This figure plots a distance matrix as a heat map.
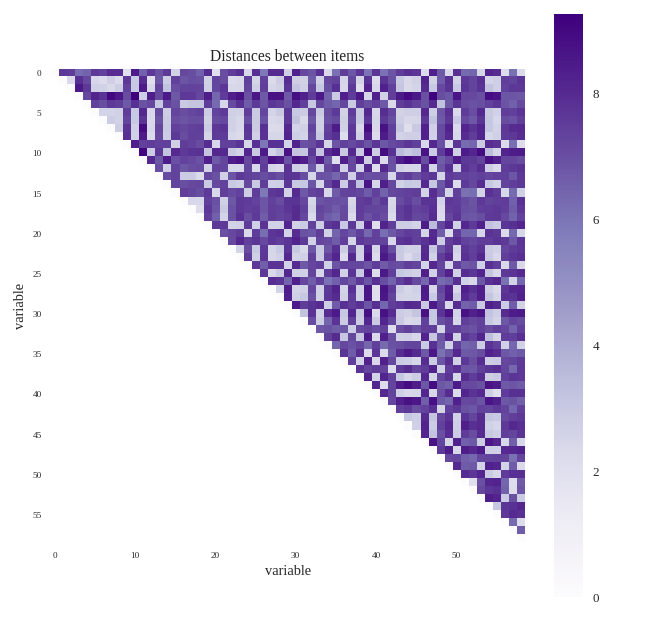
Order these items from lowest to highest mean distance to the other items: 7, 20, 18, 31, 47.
31, 7, 47, 20, 18
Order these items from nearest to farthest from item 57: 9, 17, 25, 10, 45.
9, 17, 45, 25, 10
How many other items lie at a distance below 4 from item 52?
3
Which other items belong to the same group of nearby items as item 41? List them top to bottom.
3, 11, 35, 39
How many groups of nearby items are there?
5
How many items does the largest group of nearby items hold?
28
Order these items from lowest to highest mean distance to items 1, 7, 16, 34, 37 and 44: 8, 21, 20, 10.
8, 10, 21, 20
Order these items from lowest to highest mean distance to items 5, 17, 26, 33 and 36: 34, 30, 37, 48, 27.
27, 30, 48, 37, 34
